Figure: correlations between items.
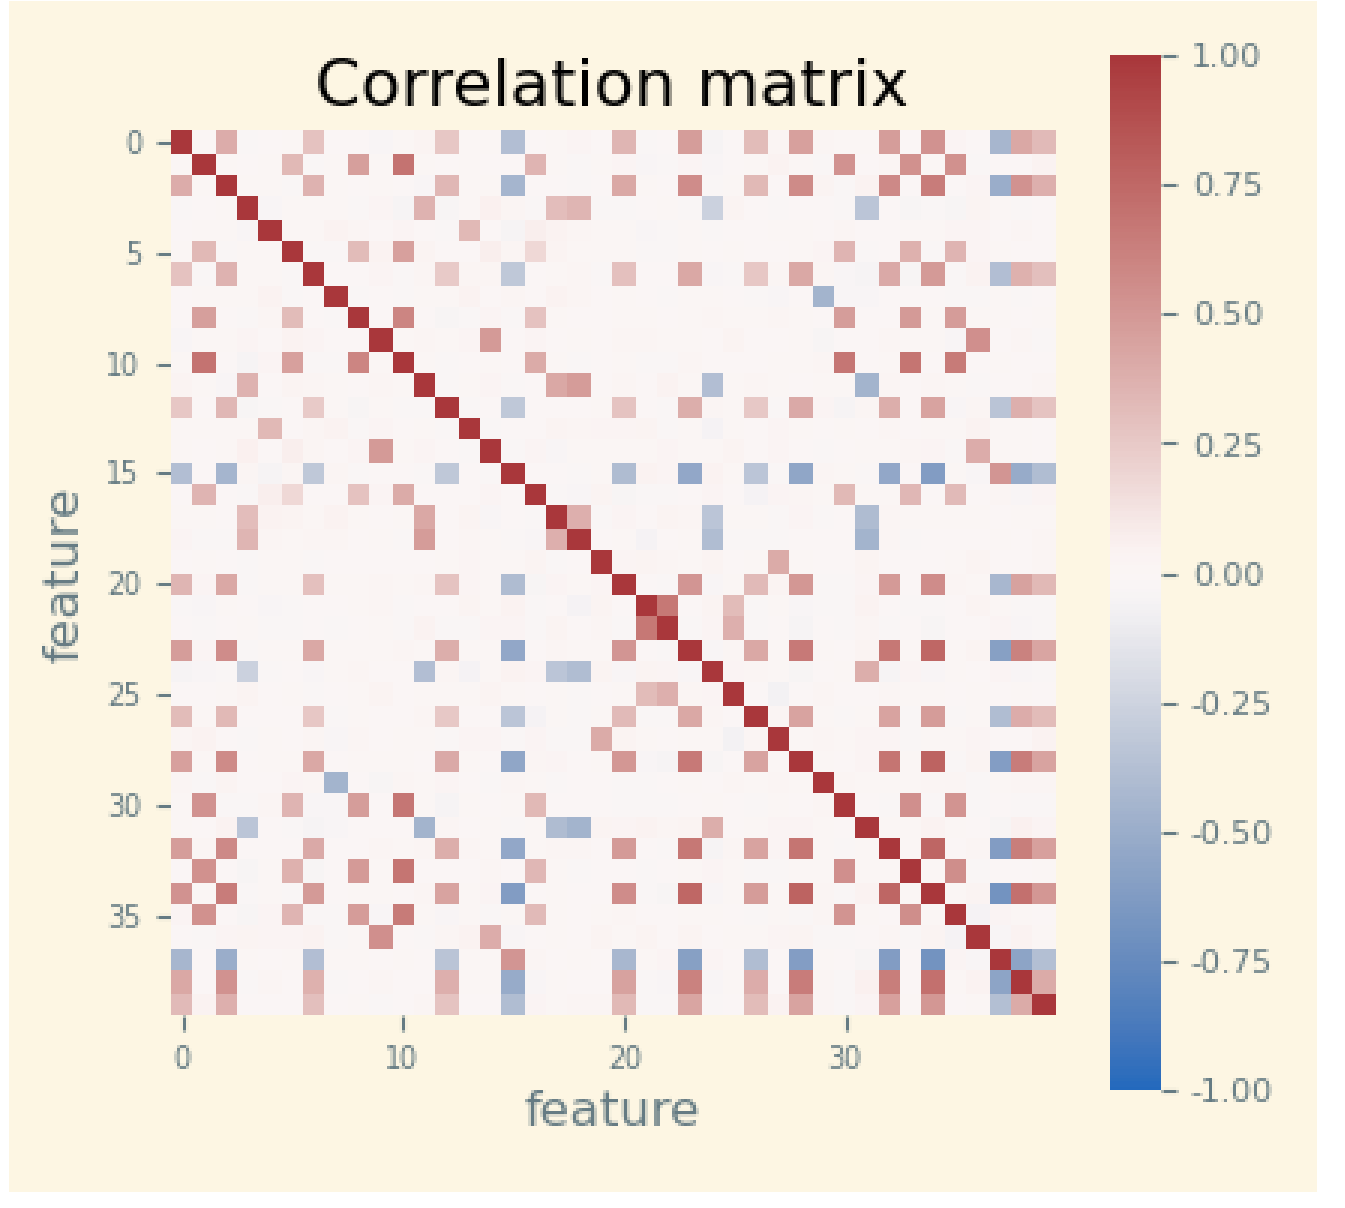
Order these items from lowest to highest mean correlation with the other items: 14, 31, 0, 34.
31, 14, 0, 34
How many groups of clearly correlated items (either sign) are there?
8
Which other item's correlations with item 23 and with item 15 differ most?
34
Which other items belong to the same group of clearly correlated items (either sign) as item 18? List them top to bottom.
3, 11, 17, 24, 31
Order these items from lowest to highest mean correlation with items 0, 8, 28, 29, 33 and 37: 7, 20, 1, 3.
7, 3, 20, 1
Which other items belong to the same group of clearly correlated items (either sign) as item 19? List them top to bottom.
27
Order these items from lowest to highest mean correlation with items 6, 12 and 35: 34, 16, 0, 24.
24, 16, 0, 34
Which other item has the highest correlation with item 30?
10
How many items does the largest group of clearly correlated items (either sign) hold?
14
